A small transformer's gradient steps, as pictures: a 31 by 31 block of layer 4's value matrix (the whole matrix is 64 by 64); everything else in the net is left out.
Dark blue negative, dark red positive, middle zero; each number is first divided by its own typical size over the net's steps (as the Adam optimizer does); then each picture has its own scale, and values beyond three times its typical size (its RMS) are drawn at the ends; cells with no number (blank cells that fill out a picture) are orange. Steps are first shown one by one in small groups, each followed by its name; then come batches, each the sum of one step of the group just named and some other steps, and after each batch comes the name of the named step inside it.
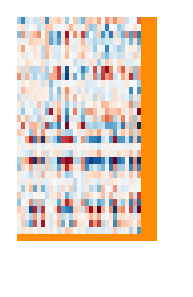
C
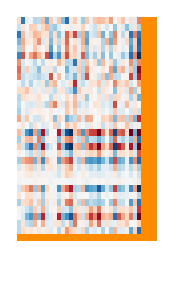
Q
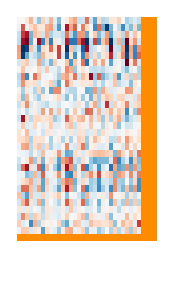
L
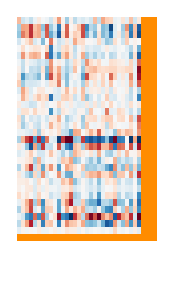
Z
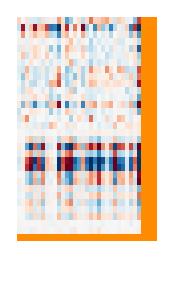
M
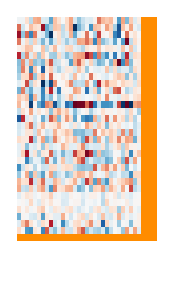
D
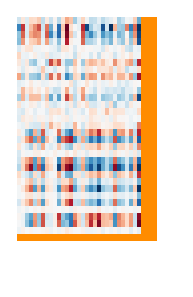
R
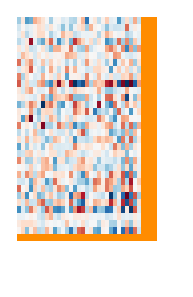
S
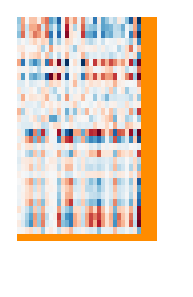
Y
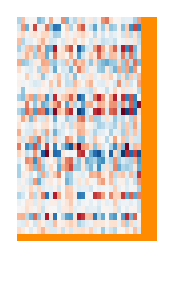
M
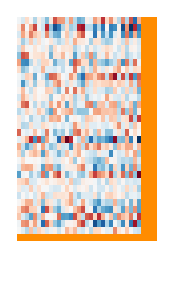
Z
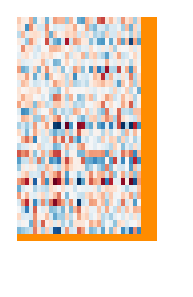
C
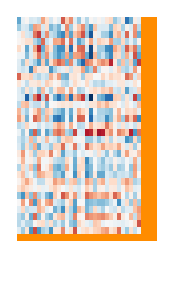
Y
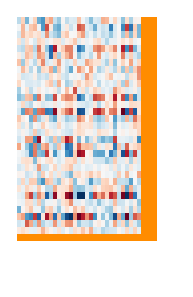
Z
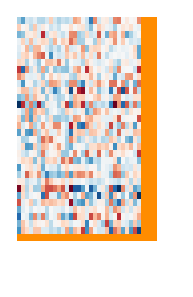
Q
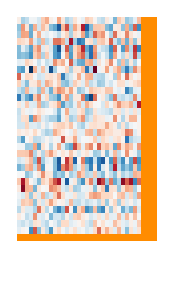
M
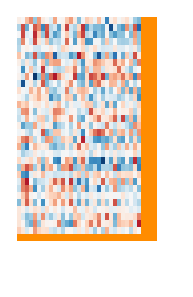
R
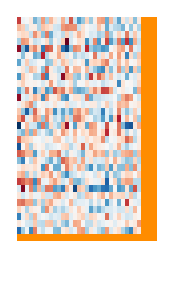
L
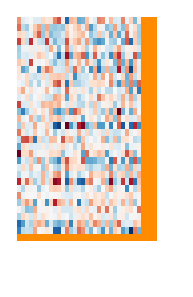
C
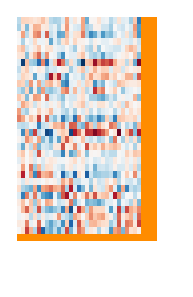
Y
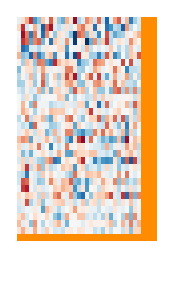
L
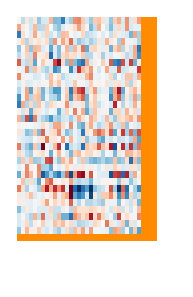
Q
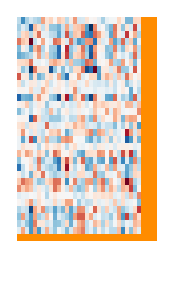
C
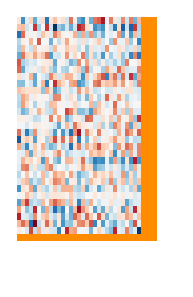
Q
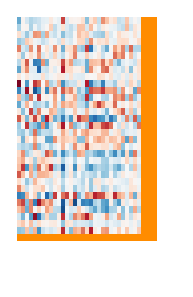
S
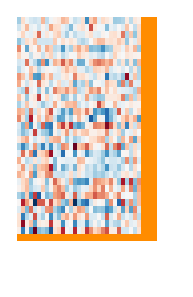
S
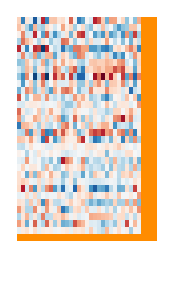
C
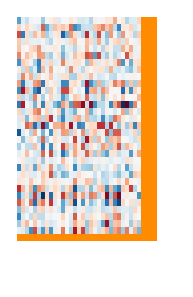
D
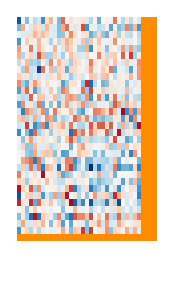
R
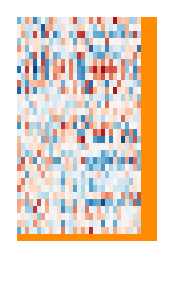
C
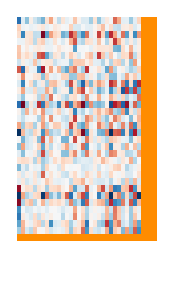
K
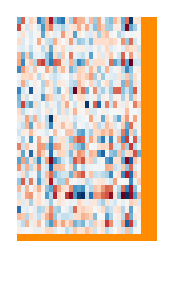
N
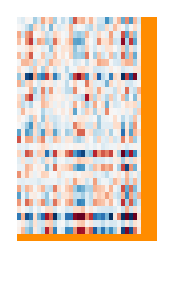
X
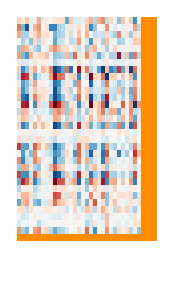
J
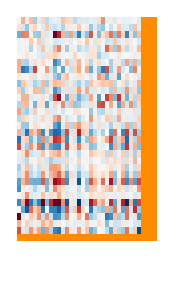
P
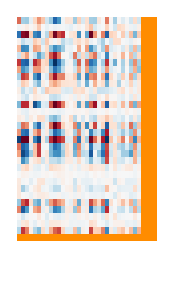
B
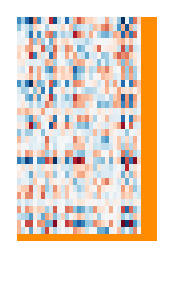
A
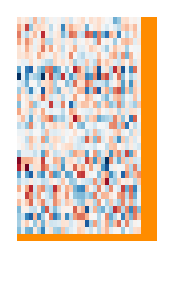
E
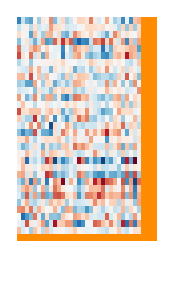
A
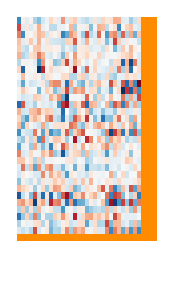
K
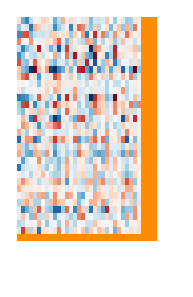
B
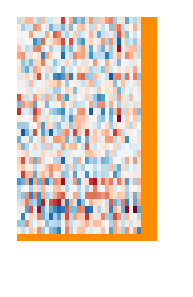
P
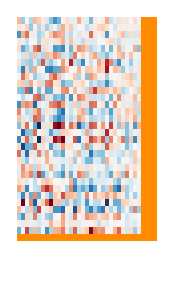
B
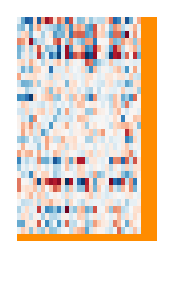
A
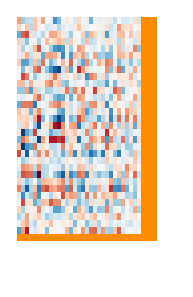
B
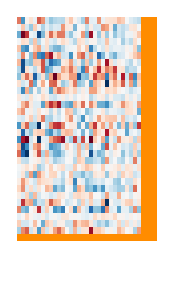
B
